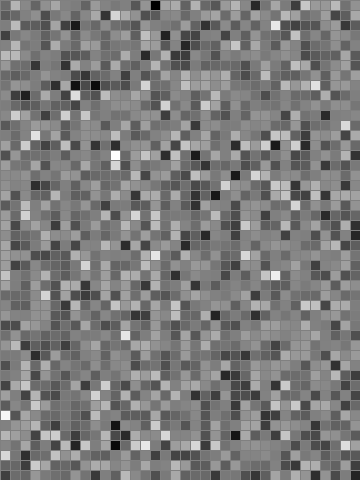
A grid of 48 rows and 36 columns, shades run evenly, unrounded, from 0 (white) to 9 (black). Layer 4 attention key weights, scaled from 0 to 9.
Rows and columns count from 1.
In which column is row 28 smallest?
28
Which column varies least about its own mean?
23
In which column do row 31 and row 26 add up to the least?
16
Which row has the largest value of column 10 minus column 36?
9
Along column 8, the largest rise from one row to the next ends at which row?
11
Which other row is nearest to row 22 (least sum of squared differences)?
43
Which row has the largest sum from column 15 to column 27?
48
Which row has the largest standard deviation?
45
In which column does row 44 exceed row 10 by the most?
8
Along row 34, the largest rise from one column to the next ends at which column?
14
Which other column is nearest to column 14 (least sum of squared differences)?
22
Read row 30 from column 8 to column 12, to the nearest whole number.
6 7 6 3 6
